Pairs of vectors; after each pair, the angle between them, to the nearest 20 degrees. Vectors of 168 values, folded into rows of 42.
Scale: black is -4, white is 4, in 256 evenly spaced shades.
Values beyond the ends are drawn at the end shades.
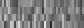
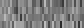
60 degrees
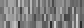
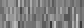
20 degrees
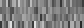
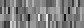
80 degrees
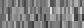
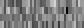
100 degrees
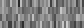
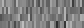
80 degrees
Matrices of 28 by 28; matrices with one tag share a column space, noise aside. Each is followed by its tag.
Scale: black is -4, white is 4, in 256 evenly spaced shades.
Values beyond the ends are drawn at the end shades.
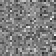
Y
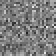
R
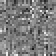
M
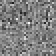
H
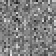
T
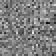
R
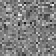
H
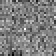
T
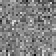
T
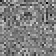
H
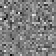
H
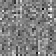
M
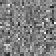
R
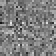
R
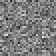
Y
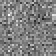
H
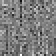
M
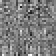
M
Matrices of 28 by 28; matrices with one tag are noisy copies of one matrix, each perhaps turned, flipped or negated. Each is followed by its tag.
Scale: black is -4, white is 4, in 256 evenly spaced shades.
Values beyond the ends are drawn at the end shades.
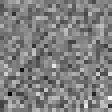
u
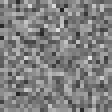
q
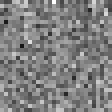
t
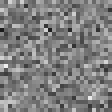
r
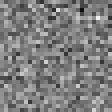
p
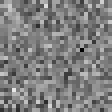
r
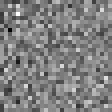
p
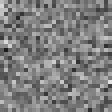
r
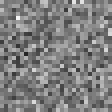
q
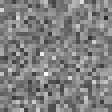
q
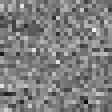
t
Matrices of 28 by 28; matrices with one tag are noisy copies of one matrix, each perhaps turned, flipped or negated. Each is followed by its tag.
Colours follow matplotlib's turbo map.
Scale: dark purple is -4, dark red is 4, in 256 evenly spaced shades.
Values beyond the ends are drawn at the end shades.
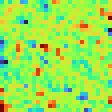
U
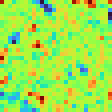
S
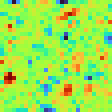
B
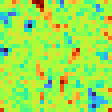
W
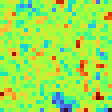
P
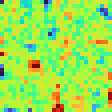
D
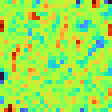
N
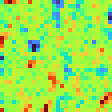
D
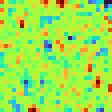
U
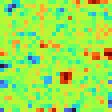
D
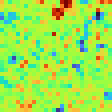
P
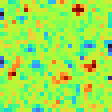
B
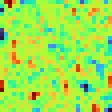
N
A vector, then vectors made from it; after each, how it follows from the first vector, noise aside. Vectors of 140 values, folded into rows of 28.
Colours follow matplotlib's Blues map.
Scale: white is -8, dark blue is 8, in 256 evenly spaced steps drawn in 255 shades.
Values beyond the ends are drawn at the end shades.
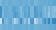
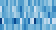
negated, scaled up.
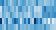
negated, scaled up.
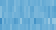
negated, shrunk.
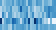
negated, scaled up.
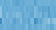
negated, shrunk.
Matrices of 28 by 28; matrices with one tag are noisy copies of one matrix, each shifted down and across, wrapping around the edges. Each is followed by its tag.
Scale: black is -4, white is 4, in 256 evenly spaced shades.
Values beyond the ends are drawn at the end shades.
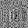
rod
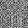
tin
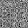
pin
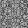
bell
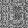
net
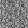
bell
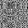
net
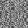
bell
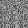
pin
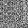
pin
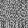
rod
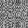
rod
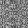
net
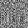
rod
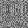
rod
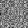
bell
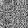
net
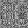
net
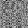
bell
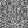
bell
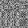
net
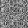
pin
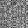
bell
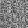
bell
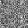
pin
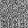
tin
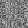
bell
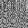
rod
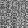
bell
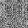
tin
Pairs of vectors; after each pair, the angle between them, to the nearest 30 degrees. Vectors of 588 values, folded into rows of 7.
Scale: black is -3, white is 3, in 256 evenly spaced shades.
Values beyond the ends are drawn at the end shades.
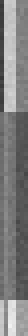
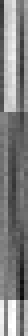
30 degrees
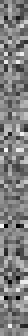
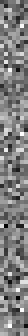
30 degrees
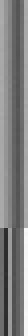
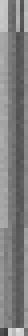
60 degrees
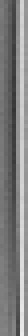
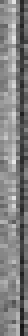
150 degrees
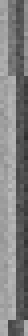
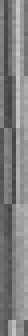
150 degrees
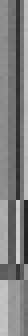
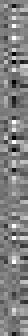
90 degrees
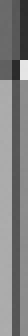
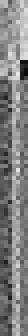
150 degrees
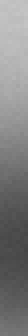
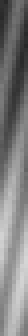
150 degrees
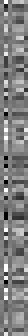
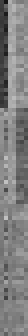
120 degrees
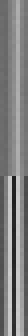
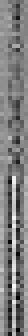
150 degrees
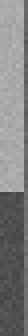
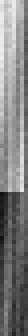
30 degrees
